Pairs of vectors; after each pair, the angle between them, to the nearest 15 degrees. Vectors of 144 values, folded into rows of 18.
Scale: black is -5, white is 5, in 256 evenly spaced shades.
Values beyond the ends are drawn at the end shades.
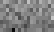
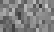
60 degrees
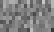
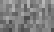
45 degrees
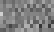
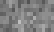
90 degrees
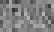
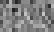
15 degrees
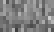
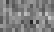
45 degrees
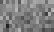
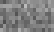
75 degrees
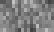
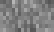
15 degrees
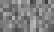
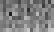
120 degrees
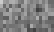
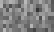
30 degrees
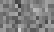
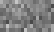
90 degrees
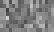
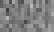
30 degrees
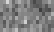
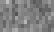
15 degrees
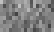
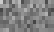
75 degrees
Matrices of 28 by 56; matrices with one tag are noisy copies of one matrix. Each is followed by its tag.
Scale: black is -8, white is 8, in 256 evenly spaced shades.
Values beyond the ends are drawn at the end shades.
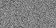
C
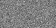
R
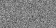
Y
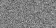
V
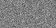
R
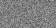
R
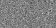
R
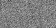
Y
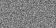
R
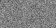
Y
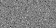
R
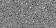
V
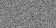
Y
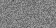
V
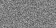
V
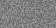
C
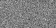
R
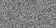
V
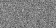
C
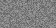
R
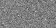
R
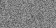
Y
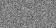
Y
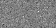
R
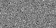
C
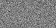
C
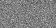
R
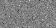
Y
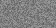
V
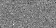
V
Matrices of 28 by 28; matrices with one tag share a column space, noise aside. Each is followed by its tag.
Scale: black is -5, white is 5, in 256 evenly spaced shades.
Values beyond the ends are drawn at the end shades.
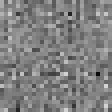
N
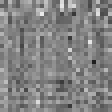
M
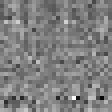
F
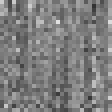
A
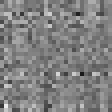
N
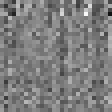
M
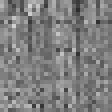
A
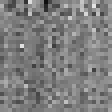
M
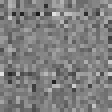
N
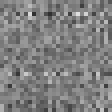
N
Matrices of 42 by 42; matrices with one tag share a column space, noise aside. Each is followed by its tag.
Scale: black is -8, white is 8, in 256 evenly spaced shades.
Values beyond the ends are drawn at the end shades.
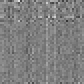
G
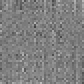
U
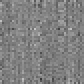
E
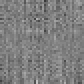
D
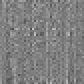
E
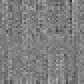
D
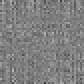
U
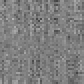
D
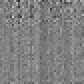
G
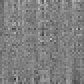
E
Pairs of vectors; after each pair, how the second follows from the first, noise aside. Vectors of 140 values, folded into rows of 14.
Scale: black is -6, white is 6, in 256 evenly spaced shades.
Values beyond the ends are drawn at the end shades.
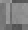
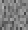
shuffled.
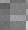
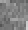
partly zeroed.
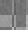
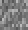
shuffled.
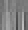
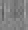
wrapped around, negated, shrunk.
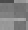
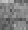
negated.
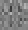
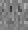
partly zeroed.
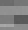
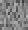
shuffled.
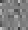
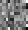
reversed, scaled up.
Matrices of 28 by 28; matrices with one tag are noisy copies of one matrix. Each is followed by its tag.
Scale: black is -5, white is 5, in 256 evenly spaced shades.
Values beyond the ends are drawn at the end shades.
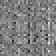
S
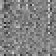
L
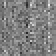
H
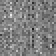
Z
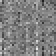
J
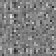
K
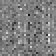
S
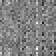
J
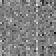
J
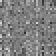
J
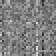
J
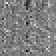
H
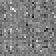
Z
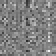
H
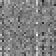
J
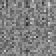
H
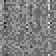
L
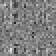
K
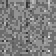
H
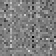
Z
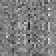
S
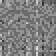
J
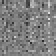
H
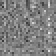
H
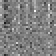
L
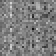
Z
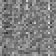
L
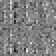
K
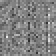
S
